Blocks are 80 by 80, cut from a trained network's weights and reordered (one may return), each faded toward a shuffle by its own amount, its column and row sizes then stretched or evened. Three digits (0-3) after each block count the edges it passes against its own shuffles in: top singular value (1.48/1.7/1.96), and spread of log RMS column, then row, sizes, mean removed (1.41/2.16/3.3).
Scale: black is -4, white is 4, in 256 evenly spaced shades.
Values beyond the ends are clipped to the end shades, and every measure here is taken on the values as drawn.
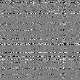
1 1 3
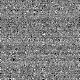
1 1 1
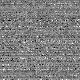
2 0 2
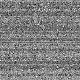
3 0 0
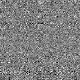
2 1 2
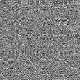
3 0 2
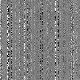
3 3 0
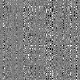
2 3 1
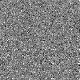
0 1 1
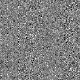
1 2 0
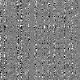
0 3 1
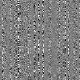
3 3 0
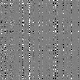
3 3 2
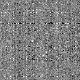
2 1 2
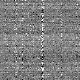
3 2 0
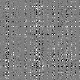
1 3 2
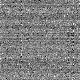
2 1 0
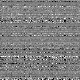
3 1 3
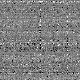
2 1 2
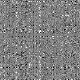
1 2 2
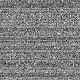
3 0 0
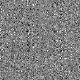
0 2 1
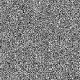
1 1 0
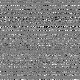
0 0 3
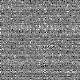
3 2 1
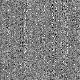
0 2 0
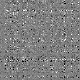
0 2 2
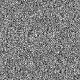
1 1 0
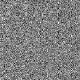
2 2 0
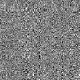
2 2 1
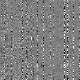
3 3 1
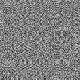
3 0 0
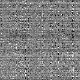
3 2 0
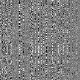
3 3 0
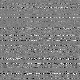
1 0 3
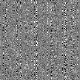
2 3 1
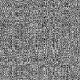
3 2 0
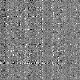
2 2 2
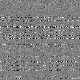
1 0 3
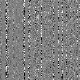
1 3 0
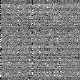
3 2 0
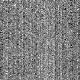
3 1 1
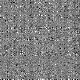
1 1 2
